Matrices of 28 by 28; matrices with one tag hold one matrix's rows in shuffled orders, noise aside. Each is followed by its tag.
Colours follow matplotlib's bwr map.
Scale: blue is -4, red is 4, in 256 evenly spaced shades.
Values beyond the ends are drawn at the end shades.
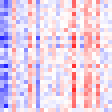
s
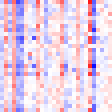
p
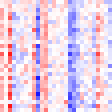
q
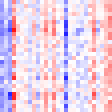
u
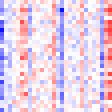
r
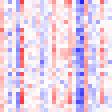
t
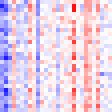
s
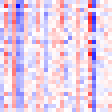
p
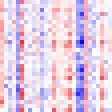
t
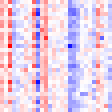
q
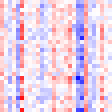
t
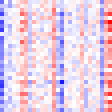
r
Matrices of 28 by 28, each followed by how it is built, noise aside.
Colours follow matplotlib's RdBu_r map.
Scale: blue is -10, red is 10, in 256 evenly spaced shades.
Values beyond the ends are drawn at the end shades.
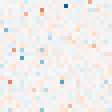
sparse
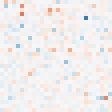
sparse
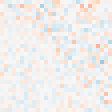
upper triangular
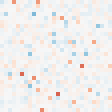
sparse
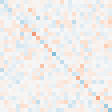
diagonal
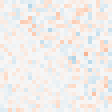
upper triangular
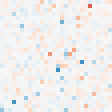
sparse
